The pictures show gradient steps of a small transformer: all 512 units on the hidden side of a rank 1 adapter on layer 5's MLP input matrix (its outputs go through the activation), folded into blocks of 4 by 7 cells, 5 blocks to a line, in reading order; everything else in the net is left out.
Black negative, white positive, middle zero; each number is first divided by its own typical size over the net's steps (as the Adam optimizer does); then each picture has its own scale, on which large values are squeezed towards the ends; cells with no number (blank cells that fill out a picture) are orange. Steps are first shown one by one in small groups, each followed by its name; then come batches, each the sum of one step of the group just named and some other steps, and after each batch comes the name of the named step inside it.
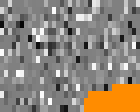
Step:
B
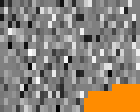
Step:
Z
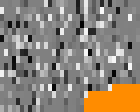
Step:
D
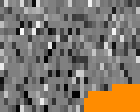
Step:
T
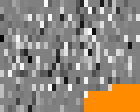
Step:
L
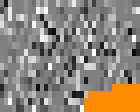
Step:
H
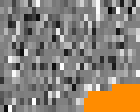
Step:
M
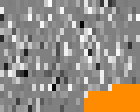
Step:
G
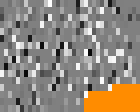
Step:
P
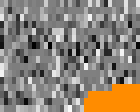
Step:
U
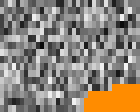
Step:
B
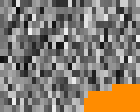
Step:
U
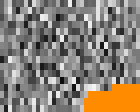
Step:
M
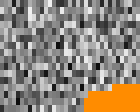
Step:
G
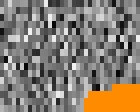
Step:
L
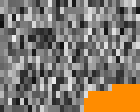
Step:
G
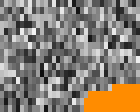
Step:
T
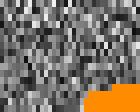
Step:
Z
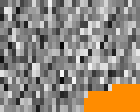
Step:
P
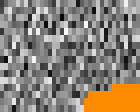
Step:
H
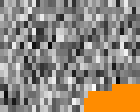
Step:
U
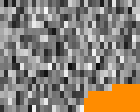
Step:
H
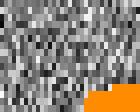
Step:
B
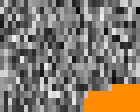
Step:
D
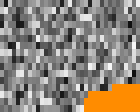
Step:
B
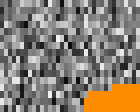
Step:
P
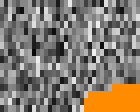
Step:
H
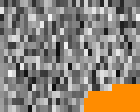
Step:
G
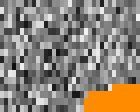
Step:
T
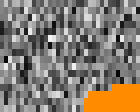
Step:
U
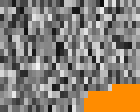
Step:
D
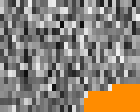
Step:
G
